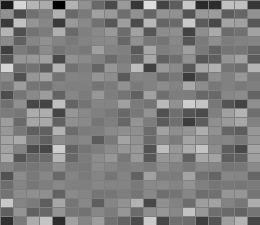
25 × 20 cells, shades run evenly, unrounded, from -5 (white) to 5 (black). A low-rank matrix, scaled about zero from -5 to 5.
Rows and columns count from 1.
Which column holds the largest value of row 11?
1
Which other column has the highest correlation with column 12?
6
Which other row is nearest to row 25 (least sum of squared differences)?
7
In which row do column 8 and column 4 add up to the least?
25
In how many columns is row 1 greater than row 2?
10
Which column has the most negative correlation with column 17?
12
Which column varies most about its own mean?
5
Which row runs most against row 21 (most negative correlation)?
14
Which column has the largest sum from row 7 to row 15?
15
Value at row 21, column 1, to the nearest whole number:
1
